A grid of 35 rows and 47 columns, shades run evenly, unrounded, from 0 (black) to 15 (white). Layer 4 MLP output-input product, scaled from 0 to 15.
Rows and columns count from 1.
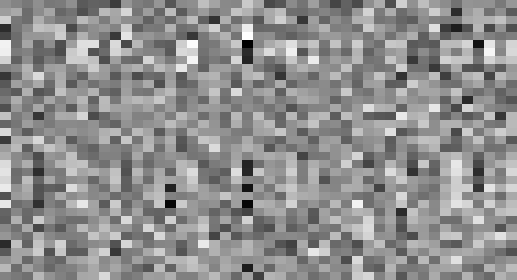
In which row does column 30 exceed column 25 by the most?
32
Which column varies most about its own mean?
23
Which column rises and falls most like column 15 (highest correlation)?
42
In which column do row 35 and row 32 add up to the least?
37
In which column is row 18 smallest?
1
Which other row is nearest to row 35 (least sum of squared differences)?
14
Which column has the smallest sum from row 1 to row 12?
2
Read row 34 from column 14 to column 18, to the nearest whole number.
5 11 6 10 11
